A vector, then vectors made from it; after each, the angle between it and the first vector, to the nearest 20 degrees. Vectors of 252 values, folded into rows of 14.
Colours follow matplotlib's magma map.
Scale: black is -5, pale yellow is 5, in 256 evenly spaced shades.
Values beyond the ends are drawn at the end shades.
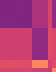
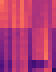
140 degrees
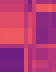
100 degrees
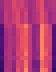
100 degrees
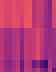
140 degrees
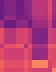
20 degrees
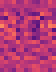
80 degrees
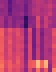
40 degrees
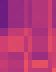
40 degrees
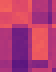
140 degrees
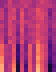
100 degrees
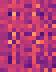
100 degrees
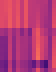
140 degrees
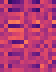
80 degrees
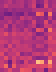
60 degrees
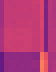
100 degrees
